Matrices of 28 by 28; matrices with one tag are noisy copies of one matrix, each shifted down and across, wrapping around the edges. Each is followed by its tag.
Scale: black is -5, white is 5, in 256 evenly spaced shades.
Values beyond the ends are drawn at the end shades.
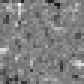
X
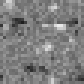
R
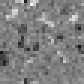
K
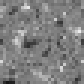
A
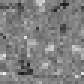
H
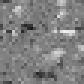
R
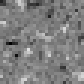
A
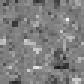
H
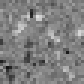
K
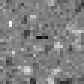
A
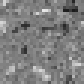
H
